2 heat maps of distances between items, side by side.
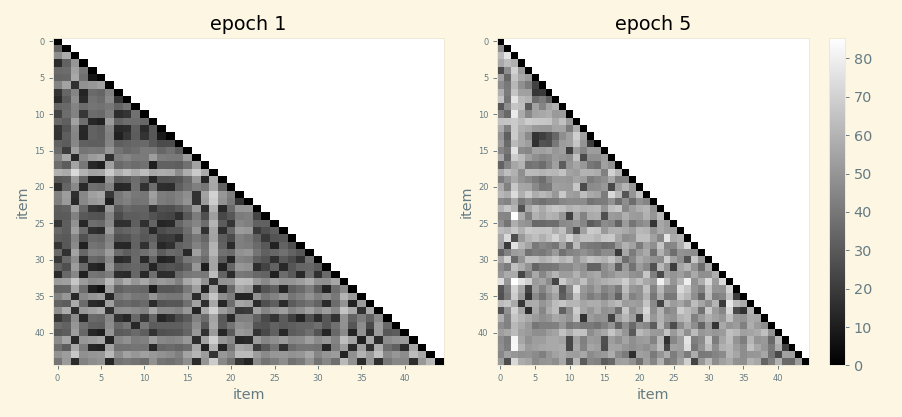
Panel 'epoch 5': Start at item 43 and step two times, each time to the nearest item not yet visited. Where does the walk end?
40
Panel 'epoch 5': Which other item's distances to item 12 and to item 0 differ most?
38
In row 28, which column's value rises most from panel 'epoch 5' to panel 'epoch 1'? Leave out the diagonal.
44
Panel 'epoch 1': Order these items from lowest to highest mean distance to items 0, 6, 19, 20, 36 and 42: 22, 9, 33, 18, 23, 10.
23, 10, 9, 22, 33, 18
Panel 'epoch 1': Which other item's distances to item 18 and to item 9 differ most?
39
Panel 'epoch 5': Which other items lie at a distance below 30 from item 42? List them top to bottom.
10, 15, 24, 41
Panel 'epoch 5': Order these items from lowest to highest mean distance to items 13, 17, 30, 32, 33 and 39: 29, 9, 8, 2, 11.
29, 8, 9, 11, 2
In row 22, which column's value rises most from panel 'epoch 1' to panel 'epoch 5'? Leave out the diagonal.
2
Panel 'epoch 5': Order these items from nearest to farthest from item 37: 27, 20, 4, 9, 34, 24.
4, 34, 9, 24, 20, 27
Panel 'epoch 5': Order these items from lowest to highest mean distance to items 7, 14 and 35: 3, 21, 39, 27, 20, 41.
39, 20, 41, 3, 21, 27
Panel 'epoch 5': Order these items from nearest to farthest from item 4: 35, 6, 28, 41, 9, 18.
35, 9, 6, 41, 28, 18
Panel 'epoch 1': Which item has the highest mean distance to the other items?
18
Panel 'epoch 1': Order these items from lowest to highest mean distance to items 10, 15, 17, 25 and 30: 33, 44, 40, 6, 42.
40, 42, 44, 6, 33
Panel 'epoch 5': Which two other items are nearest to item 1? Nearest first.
28, 44
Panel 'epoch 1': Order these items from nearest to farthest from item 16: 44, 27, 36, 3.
44, 27, 3, 36
